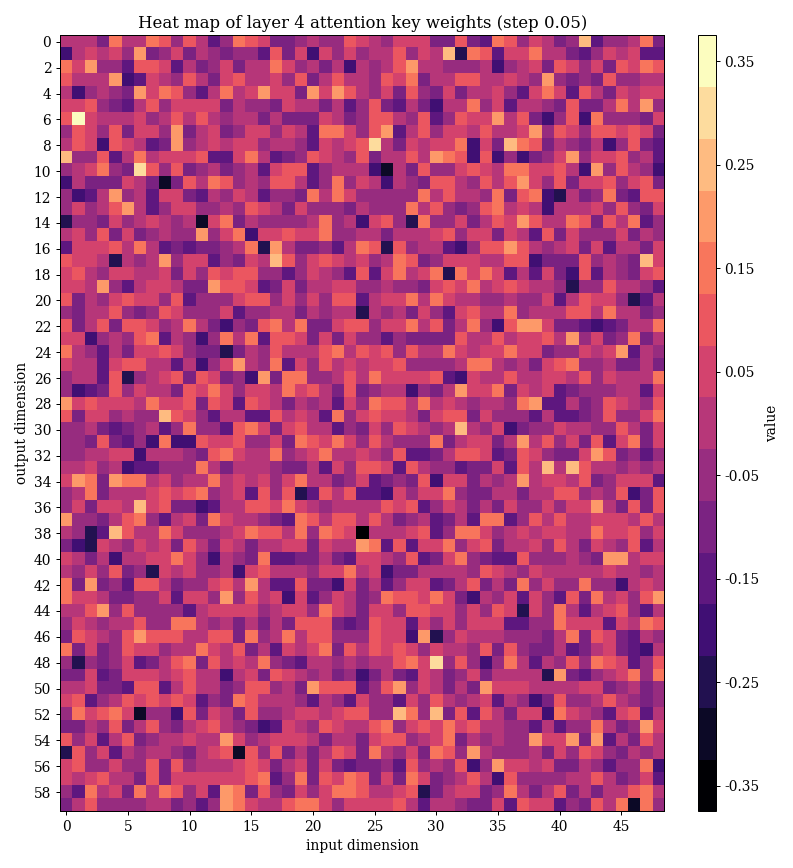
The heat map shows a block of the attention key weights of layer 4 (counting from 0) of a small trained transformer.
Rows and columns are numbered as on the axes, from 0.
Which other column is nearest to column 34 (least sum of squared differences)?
21
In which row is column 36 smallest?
30
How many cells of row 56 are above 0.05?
8
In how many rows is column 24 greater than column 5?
27
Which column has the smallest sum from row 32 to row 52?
47
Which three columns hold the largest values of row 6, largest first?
1, 35, 43
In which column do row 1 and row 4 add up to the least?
32
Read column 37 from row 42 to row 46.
0.15 -0.15 -0.25 -0.15 -0.05
